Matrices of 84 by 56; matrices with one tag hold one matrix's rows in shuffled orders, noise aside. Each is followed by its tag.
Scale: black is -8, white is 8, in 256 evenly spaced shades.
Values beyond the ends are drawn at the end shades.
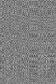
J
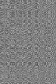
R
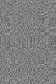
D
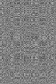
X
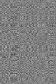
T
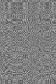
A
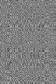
D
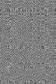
D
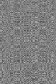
X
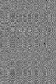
R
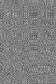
J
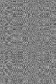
A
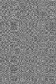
T
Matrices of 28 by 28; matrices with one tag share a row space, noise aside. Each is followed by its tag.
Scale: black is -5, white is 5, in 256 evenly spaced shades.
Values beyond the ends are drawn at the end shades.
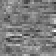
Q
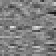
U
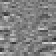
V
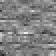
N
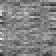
N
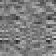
U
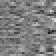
U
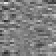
V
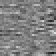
U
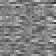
U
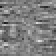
V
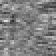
V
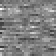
N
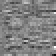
Q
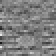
N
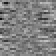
V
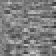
Q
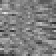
V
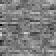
N
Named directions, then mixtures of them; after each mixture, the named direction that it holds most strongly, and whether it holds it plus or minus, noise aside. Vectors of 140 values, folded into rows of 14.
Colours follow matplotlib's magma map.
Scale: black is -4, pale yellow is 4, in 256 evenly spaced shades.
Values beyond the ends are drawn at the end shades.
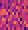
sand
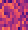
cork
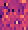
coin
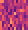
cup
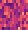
cork, minus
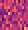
sand, minus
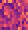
cork, minus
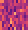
cup, plus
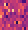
coin, minus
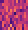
cup, minus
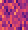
cork, plus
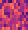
cork, plus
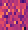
coin, minus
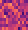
cork, plus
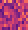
cork, minus
